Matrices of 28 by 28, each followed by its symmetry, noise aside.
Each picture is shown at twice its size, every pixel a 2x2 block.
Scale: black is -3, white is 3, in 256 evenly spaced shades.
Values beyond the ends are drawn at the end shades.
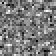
same after a half turn.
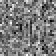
mirrored top to bottom.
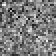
symmetric.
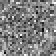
symmetric.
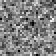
symmetric across the other diagonal.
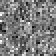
mirrored top to bottom.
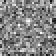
mirrored left to right.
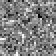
symmetric across the other diagonal.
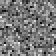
symmetric across the other diagonal.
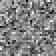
symmetric.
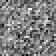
symmetric.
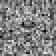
mirrored left to right.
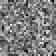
mirrored top to bottom.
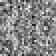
mirrored top to bottom.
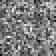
symmetric across the other diagonal.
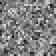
symmetric.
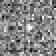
mirrored top to bottom.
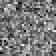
symmetric.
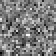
mirrored left to right.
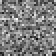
mirrored left to right.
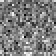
mirrored left to right.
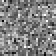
same after a half turn.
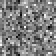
mirrored top to bottom.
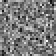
same after a half turn.
